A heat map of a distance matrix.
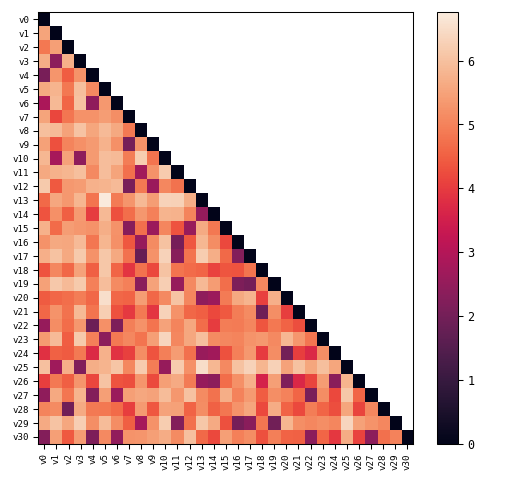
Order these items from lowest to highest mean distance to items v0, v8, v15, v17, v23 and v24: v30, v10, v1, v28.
v30, v28, v1, v10
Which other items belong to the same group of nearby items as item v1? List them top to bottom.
v3, v10, v25
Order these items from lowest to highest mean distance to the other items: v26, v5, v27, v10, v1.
v26, v27, v1, v10, v5
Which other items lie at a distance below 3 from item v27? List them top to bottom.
v0, v4, v6, v22, v30
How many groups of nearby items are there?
8
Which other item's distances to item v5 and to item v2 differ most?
v28
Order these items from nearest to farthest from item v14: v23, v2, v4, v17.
v4, v2, v23, v17
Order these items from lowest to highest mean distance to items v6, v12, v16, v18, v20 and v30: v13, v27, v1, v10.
v27, v13, v1, v10
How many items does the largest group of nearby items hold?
6
